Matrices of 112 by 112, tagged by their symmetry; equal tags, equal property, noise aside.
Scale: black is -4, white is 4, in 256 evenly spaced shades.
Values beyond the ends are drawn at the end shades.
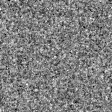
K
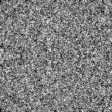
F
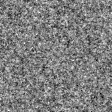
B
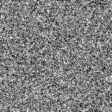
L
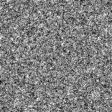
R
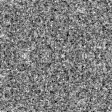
F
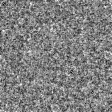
R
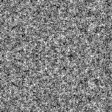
F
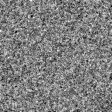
R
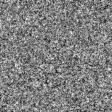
L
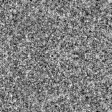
F
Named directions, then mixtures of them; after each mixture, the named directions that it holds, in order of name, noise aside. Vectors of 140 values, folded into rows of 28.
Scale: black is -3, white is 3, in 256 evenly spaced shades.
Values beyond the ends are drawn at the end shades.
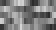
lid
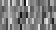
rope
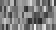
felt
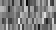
felt, rope.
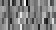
rope.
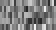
felt.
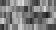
felt, lid.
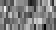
felt, lid.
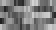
lid.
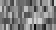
felt.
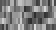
felt, lid.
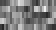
felt, lid.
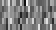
rope.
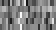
lid, rope.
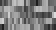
lid, rope.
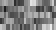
felt, lid.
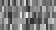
felt, rope.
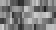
felt, lid.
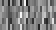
rope.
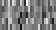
rope.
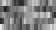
lid.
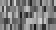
felt, rope.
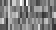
lid, rope.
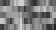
lid.
